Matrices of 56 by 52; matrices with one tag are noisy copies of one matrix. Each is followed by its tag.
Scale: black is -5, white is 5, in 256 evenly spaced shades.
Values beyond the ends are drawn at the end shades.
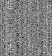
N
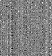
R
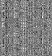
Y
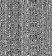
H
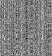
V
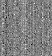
Y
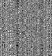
N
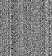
R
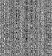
V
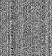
R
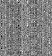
H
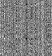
V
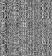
Y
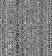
N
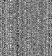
N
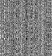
V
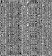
H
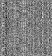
Y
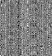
H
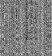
V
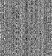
V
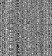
N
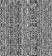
H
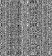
H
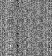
N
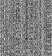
V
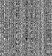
V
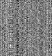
N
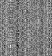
N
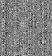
Y
